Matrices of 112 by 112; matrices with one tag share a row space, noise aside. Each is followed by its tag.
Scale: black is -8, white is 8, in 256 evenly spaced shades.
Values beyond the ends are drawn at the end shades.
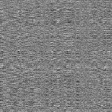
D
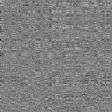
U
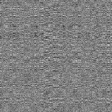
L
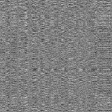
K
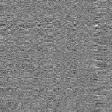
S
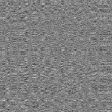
K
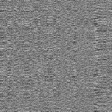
S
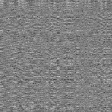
D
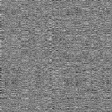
U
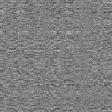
D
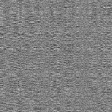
D
